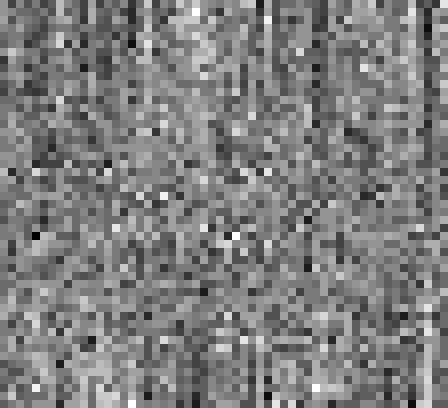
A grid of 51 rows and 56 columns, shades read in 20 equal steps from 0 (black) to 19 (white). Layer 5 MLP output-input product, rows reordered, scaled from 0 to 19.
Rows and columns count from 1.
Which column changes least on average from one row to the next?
1
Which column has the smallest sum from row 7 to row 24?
54
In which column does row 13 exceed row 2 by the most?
16
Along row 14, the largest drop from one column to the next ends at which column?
40
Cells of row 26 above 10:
20
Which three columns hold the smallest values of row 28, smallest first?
39, 6, 31
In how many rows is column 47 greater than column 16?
22
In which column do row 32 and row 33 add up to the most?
29
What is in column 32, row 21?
5
